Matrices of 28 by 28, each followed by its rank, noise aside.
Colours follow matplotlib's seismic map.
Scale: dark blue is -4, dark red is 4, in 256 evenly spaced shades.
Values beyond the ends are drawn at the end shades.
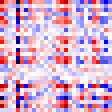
one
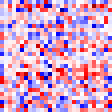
five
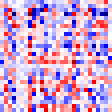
three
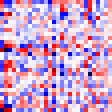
three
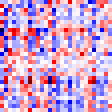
three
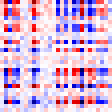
one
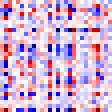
two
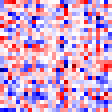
four
